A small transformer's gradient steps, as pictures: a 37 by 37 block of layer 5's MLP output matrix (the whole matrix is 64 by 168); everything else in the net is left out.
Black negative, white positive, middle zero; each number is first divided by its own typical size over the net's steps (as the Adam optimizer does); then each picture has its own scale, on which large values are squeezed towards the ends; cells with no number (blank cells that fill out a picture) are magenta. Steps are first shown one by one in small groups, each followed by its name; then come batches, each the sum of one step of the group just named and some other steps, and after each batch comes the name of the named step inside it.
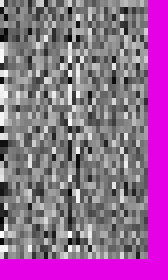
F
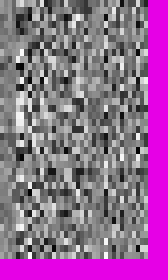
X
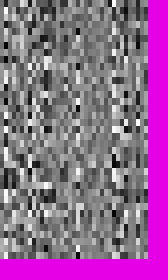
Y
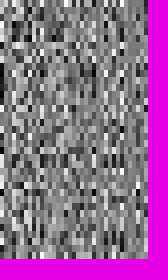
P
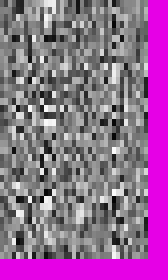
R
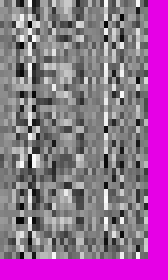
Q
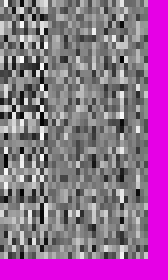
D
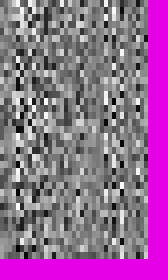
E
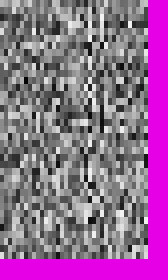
E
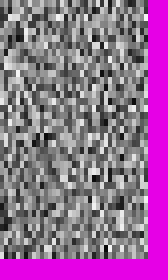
E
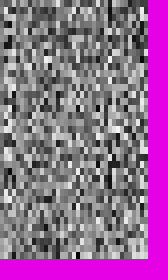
Y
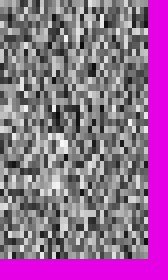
P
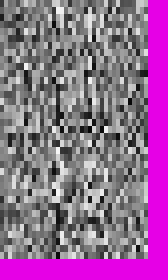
X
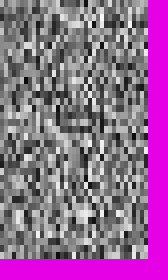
R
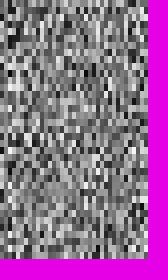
P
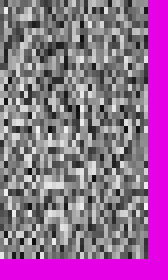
Y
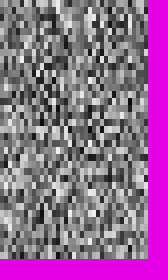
D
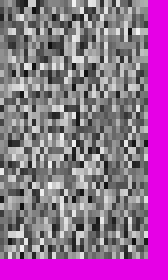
Q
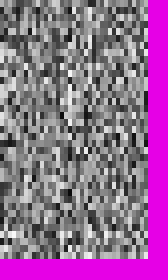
F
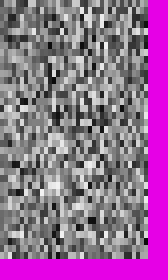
E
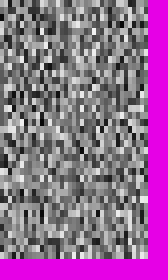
D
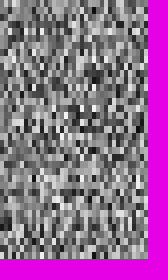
P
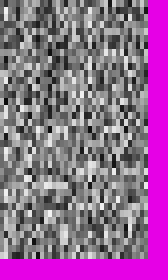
Y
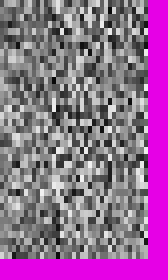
E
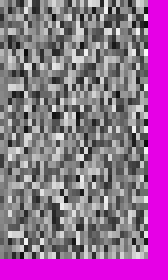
Q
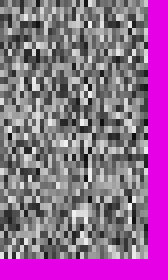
R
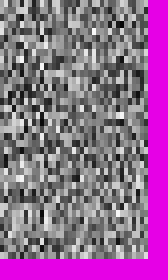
D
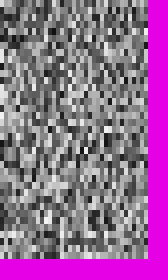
F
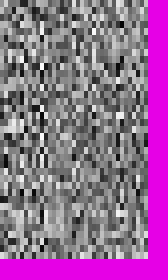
D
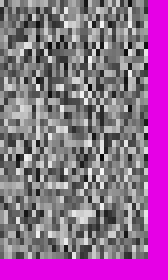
X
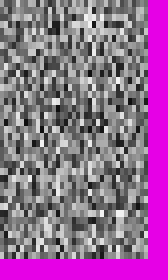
E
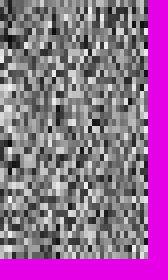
F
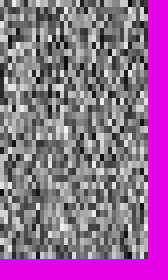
P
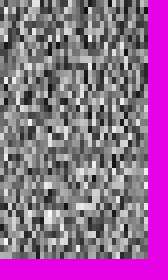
Y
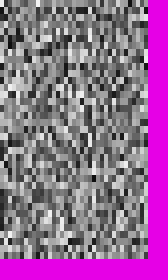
F
